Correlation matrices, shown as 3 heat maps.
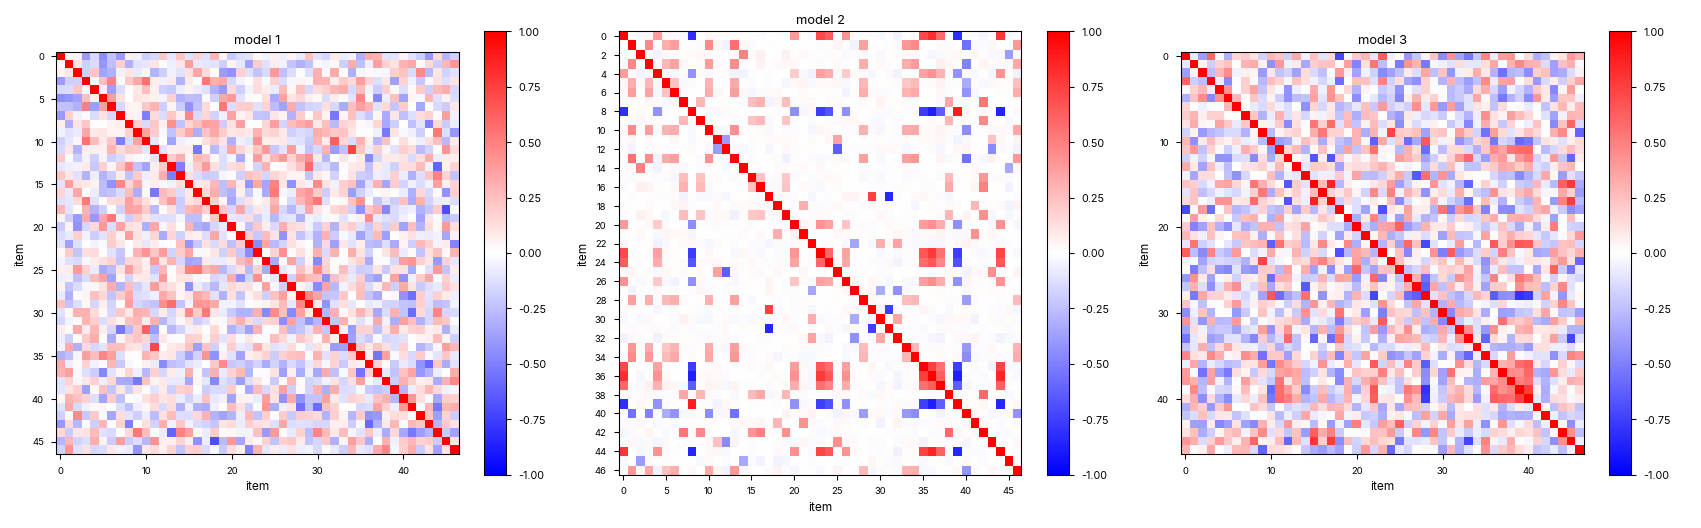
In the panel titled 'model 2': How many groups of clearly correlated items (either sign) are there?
8
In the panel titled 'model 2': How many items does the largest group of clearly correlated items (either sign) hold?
12
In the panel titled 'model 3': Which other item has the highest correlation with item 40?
39
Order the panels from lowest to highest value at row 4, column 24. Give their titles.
model 3, model 1, model 2
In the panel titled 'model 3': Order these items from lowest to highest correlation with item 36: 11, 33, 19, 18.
18, 33, 19, 11
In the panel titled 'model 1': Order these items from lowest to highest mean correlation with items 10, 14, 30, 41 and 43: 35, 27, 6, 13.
13, 27, 6, 35
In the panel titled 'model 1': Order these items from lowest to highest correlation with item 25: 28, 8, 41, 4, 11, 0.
41, 11, 4, 0, 28, 8
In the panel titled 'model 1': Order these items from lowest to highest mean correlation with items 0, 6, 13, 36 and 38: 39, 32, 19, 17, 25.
39, 25, 32, 17, 19
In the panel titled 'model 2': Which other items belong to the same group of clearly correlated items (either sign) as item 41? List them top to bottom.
18, 21
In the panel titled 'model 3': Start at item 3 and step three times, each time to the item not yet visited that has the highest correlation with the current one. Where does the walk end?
31
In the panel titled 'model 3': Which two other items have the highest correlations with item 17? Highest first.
15, 45
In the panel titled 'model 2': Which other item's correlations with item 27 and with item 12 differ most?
25
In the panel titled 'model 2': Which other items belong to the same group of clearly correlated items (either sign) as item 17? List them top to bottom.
29, 31
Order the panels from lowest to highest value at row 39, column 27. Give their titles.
model 1, model 2, model 3
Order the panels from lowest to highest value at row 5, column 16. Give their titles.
model 1, model 3, model 2
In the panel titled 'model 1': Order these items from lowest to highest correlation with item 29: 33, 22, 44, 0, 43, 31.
31, 44, 43, 22, 33, 0
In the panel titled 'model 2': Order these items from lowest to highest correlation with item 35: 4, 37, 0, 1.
1, 4, 37, 0
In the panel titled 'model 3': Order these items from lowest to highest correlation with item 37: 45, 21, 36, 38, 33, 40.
45, 33, 21, 36, 38, 40
